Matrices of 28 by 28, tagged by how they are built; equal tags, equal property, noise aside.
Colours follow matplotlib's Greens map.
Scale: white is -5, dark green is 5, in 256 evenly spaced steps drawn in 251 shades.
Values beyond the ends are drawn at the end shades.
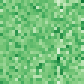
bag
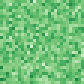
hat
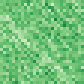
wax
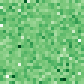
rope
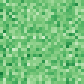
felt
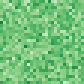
hat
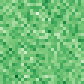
wax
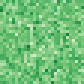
hat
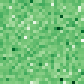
rope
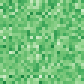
felt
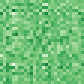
felt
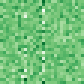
bag
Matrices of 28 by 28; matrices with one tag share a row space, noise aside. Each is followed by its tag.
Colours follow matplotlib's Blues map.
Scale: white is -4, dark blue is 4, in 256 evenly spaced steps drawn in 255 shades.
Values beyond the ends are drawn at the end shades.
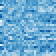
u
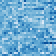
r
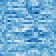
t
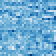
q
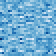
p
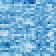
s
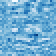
t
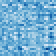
r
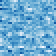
p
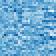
r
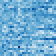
r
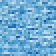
q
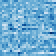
r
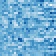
r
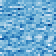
p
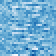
t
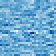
s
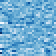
p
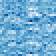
q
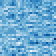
q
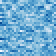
p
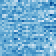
r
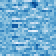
t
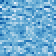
p
